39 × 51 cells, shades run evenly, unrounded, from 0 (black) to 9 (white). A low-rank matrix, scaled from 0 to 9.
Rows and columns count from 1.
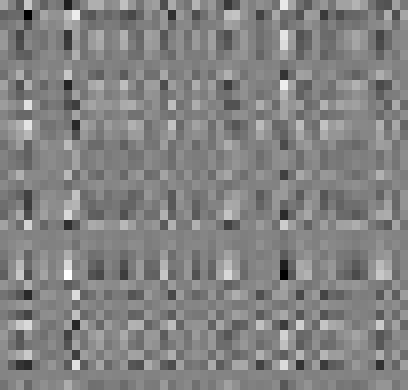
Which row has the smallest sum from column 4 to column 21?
2
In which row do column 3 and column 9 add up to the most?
28
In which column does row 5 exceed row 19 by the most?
36
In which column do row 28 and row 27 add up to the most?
9
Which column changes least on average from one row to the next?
32
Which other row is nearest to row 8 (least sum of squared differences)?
27
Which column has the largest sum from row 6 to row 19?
4
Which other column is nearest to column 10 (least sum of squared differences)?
30
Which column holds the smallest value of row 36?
10
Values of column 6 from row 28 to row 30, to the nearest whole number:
6 4 5
